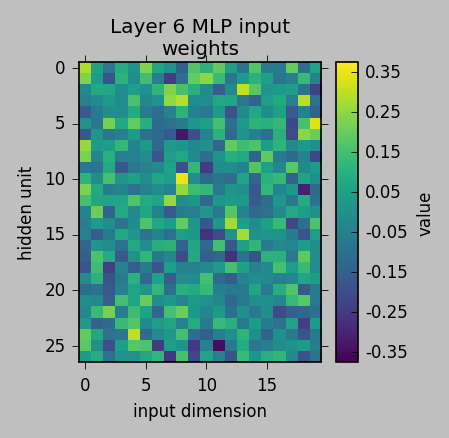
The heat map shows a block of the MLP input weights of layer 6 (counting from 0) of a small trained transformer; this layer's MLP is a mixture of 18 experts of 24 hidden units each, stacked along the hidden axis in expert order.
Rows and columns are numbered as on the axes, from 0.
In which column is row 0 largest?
0
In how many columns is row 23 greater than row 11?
11
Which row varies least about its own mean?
4
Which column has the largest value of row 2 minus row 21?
13
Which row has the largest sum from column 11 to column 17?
7
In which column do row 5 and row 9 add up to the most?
19
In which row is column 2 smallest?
18
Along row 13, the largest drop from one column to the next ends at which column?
2
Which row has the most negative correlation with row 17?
23
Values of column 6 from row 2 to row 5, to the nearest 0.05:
0.1 0 -0.1 -0.1
